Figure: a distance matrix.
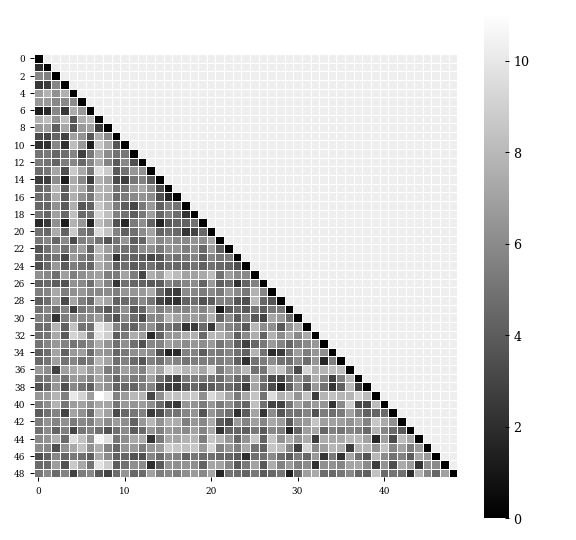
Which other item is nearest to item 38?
28
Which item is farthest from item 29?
39
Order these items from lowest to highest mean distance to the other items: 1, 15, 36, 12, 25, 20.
1, 12, 15, 20, 25, 36
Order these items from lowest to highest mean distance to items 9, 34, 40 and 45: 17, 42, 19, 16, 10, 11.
16, 19, 10, 11, 17, 42
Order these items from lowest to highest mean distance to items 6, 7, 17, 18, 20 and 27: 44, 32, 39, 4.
4, 32, 44, 39
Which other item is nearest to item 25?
12
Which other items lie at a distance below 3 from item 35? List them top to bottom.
24, 33, 46
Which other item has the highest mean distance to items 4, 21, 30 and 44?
20
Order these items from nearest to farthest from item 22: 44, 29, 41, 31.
29, 41, 31, 44
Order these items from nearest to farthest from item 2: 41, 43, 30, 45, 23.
30, 45, 43, 23, 41
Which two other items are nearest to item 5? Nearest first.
11, 17
